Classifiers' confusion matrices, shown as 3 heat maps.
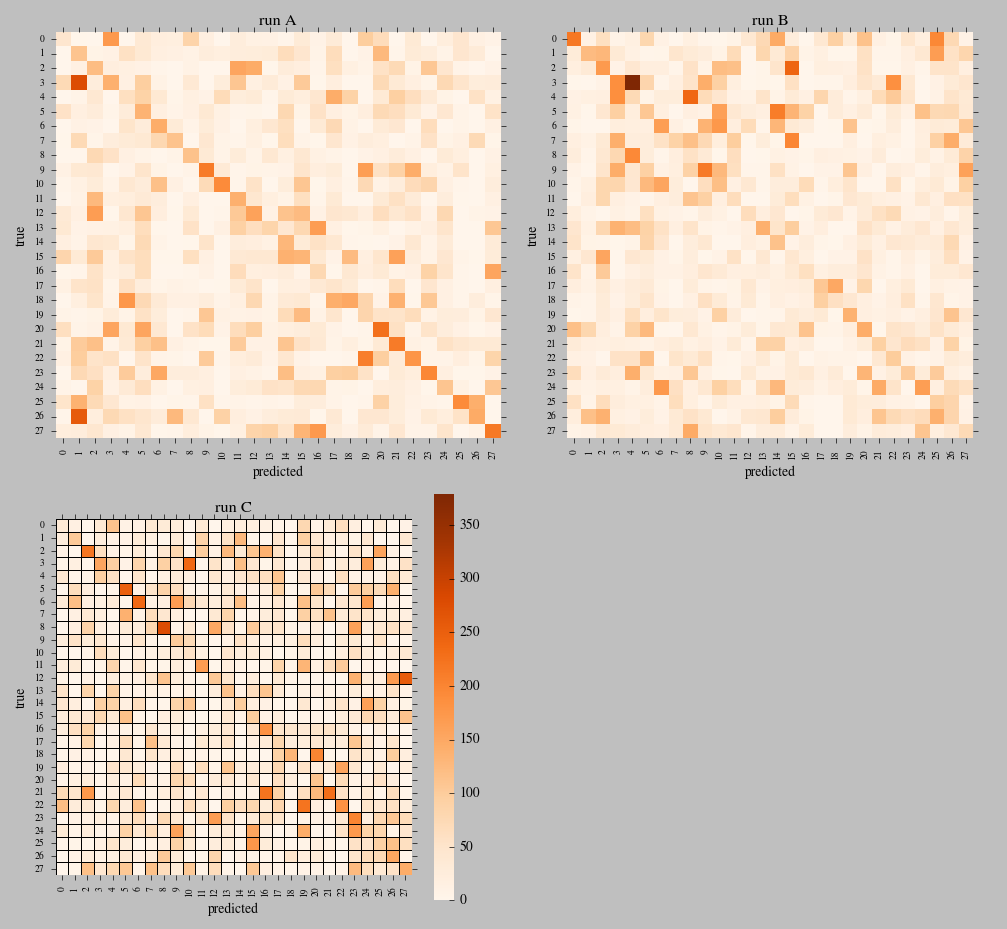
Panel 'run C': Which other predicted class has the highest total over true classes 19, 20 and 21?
22
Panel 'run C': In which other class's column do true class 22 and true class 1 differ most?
19
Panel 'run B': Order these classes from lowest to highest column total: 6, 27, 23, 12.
12, 23, 6, 27
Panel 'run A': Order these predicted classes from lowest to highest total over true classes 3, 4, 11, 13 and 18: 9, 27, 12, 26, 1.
9, 26, 27, 12, 1
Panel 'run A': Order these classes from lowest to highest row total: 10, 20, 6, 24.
6, 24, 10, 20
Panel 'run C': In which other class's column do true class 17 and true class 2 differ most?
25
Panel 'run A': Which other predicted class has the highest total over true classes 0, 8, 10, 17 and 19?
15
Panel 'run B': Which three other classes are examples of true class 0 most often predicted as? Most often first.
25, 14, 20
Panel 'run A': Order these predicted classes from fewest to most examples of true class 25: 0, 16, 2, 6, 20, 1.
6, 16, 0, 2, 20, 1
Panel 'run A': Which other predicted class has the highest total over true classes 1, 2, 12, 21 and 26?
11
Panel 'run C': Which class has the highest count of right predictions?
8
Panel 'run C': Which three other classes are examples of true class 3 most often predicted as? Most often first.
10, 24, 14
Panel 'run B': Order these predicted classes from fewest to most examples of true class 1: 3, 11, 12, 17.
12, 17, 3, 11
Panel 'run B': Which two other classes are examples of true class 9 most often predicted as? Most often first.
27, 3
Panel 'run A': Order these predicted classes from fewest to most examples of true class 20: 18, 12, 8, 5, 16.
18, 16, 8, 12, 5
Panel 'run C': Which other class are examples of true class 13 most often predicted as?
16
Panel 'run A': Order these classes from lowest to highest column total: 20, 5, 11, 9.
9, 11, 20, 5
